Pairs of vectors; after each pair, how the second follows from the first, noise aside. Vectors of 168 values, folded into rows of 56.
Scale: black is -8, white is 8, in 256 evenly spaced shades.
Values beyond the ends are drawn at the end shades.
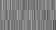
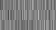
reversed.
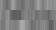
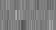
negated, partly zeroed.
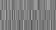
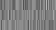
wrapped around, negated.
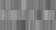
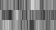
reversed, negated, scaled up.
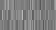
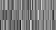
wrapped around, negated, scaled up.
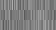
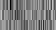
reversed, negated, scaled up.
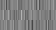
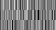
wrapped around, scaled up.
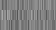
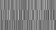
reversed, negated.
